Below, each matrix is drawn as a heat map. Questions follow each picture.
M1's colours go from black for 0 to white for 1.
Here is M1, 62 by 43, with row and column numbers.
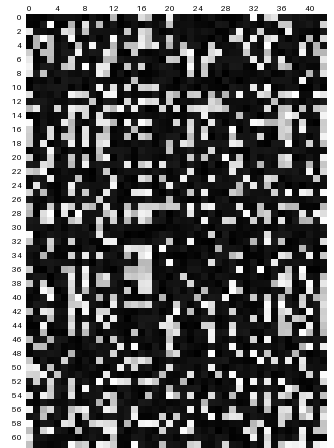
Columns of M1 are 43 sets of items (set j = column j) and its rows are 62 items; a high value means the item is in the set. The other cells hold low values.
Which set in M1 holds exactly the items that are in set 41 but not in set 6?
31
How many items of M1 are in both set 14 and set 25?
6
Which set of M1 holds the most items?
42
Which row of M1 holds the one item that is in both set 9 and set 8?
27
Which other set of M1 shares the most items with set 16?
17
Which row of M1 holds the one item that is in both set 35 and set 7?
23
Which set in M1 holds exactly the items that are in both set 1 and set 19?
4
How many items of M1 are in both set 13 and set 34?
2
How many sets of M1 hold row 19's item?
4
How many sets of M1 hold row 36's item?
12
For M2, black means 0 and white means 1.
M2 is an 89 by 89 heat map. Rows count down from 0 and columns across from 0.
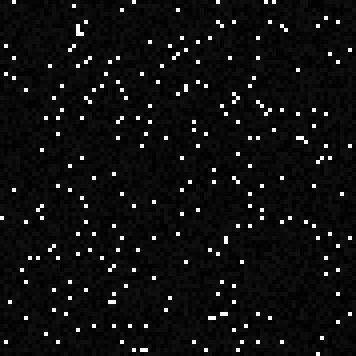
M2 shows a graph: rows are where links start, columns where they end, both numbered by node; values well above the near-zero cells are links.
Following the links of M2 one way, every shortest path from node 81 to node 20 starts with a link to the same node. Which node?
node 36
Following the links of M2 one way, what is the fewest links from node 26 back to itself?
7
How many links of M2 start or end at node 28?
10
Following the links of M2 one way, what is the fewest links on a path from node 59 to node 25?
4
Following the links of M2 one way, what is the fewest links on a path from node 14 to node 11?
2
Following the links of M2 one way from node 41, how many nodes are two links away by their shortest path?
6
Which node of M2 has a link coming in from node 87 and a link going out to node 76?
node 35
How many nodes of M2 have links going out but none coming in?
9
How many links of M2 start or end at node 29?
10
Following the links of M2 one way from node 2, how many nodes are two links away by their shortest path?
7
